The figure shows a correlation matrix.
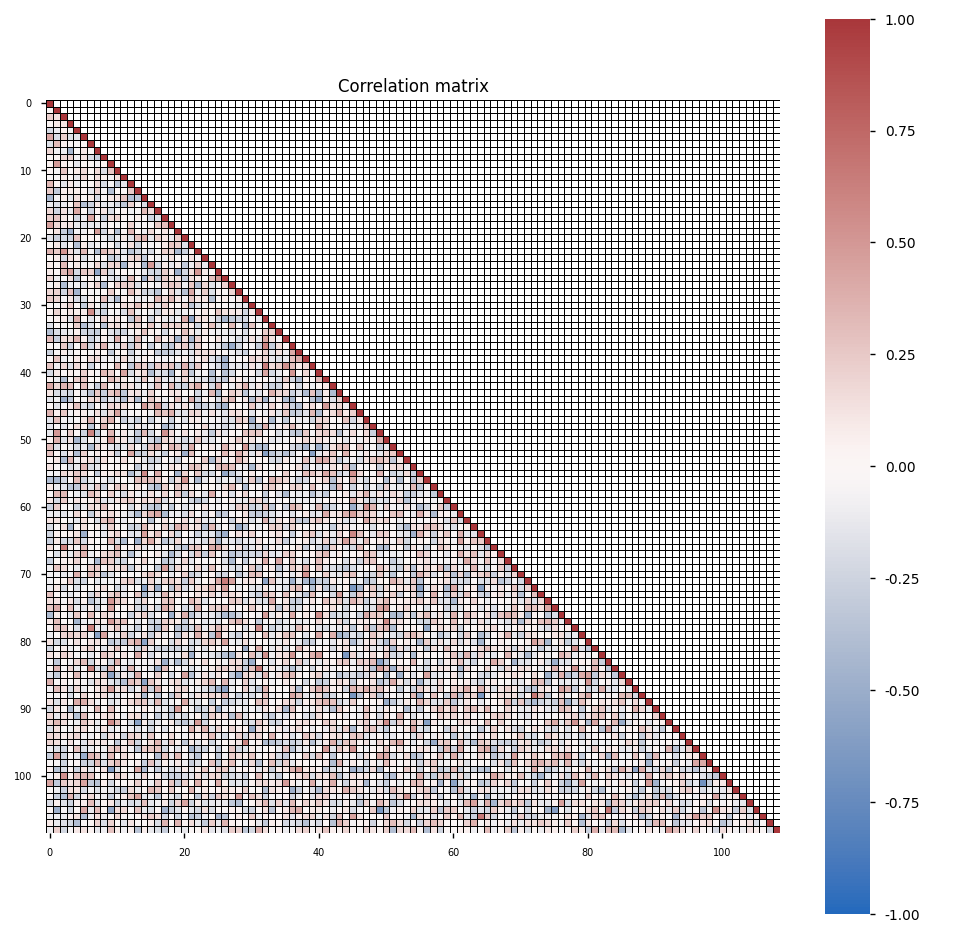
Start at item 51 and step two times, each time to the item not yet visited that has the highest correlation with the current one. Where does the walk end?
95
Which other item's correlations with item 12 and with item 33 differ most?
52
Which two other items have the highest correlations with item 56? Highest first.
20, 85
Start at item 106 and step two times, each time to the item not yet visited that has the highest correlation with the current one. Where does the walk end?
45
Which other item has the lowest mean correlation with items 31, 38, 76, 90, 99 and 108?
51
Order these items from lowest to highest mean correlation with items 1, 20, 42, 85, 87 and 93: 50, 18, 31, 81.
81, 50, 31, 18
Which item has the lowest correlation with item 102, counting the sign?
36
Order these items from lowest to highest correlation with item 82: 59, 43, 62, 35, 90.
43, 59, 35, 90, 62
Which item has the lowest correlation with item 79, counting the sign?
7
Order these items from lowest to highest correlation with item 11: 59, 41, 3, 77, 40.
3, 41, 59, 77, 40
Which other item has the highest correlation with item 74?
9
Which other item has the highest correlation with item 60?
47
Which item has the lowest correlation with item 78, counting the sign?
56
